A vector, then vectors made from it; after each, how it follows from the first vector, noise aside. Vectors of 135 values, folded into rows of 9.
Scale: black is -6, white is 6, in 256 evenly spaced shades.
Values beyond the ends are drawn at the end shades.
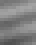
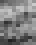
scaled up.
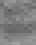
wrapped around, shrunk.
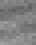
negated, shrunk.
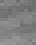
negated, shrunk.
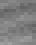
negated, shrunk.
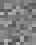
sign-scrambled.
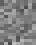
sign-scrambled.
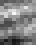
scaled up.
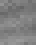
negated, shrunk.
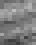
copied.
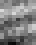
scaled up.
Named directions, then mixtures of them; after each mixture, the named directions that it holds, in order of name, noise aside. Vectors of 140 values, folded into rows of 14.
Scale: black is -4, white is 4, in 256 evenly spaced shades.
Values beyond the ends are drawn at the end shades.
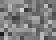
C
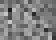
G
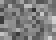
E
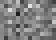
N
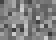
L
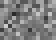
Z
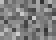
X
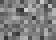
C, N, X.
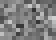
E, L, N.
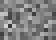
C, G, Z.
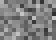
X.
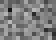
G.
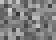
G, N, X.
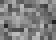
C, E, L.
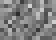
N, Z.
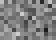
X.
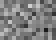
G, N, X.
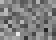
G, X, Z.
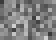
L.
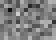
N.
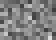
E, G.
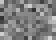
E, X.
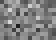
L, N.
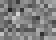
C, N.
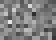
G, N.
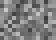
Z.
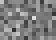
X.
